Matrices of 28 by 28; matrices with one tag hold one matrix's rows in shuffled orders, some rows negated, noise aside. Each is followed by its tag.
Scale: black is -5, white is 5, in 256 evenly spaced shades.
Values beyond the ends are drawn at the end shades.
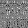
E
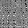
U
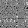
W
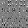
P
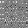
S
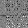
E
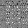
E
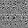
U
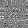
S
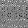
P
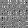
P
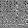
W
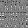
S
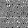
E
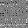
S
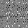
E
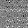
E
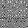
P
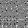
W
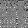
W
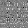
E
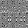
P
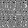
U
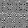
P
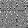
W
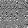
W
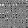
S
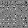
U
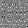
P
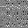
E
